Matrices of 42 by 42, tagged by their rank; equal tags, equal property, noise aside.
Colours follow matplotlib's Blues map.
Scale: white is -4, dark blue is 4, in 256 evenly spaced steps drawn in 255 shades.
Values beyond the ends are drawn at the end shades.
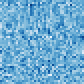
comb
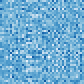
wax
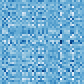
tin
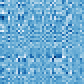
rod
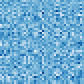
tin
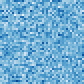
comb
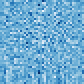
comb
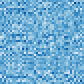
wax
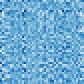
tin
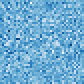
comb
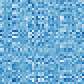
tin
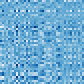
rod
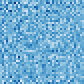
wax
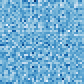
comb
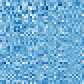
wax
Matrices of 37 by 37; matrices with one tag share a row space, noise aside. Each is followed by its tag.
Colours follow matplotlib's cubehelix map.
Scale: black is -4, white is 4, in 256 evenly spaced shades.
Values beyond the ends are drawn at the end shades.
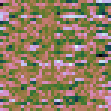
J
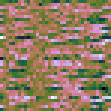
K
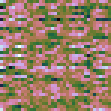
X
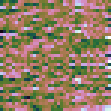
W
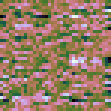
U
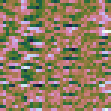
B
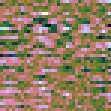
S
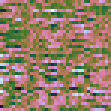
X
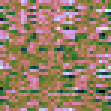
J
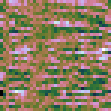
K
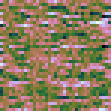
K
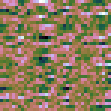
S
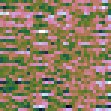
S
